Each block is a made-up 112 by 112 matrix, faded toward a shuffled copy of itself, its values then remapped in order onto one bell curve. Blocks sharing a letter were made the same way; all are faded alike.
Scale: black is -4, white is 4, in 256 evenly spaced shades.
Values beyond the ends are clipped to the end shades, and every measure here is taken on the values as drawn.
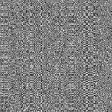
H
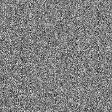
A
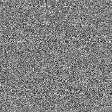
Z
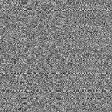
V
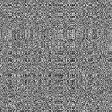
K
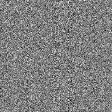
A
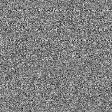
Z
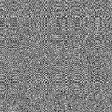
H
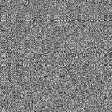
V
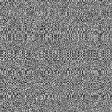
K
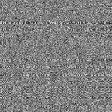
V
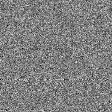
Z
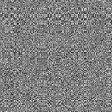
K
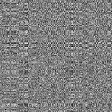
H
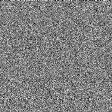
Z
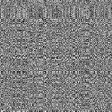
K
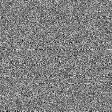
Z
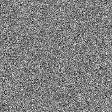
A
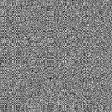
H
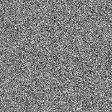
A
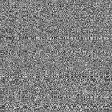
V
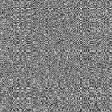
H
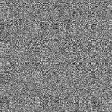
V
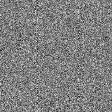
A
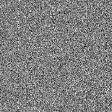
A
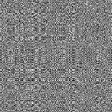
H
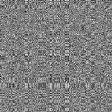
H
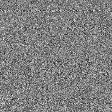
Z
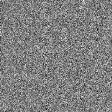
A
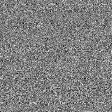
Z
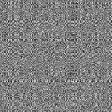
H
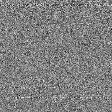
Z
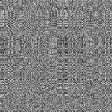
H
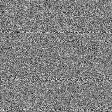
Z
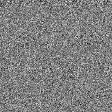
Z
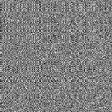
H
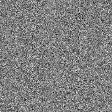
A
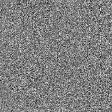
A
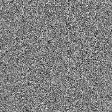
A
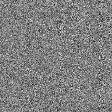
A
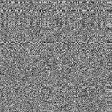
V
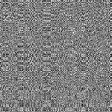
K
